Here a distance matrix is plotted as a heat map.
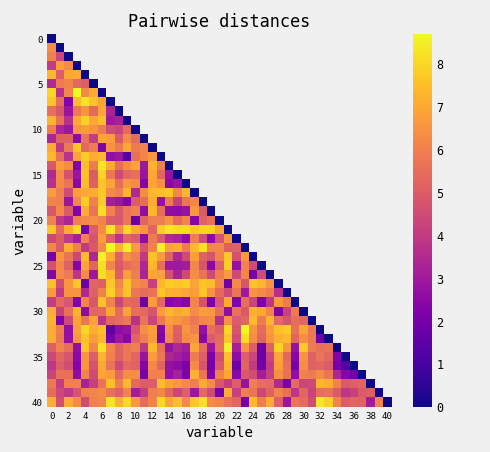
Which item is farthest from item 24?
6
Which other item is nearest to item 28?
38
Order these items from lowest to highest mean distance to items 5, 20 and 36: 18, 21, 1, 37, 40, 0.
37, 0, 1, 18, 40, 21
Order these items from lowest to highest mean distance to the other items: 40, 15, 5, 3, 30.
15, 3, 5, 30, 40
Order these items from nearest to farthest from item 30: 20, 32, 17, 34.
20, 17, 32, 34
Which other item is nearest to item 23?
40
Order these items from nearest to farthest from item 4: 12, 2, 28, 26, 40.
28, 40, 12, 26, 2
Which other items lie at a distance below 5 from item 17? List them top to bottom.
2, 10, 20, 39
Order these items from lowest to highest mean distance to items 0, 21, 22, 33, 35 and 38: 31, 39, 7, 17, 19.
19, 39, 31, 7, 17
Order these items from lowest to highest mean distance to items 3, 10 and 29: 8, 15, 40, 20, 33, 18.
15, 20, 8, 18, 33, 40
